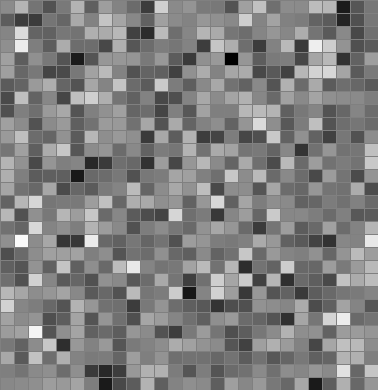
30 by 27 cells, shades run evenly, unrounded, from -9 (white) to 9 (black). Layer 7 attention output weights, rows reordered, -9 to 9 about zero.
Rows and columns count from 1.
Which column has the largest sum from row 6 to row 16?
6
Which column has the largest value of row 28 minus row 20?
18
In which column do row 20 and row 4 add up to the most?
19
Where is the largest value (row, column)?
5, 17
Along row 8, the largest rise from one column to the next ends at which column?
3
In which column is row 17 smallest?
13
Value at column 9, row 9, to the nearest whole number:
-2
